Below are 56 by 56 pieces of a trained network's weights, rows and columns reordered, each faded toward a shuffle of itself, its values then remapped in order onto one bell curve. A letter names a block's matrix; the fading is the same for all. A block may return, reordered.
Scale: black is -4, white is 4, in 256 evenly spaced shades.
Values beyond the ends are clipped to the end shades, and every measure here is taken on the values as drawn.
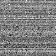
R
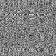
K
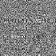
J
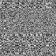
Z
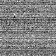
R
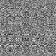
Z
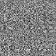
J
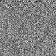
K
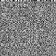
K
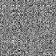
J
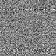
K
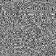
J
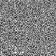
J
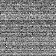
R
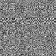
Z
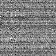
R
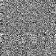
J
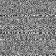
Z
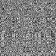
Z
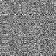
K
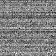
R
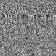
K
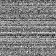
R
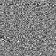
K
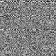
Z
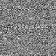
K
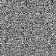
J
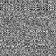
Z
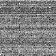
R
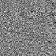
K
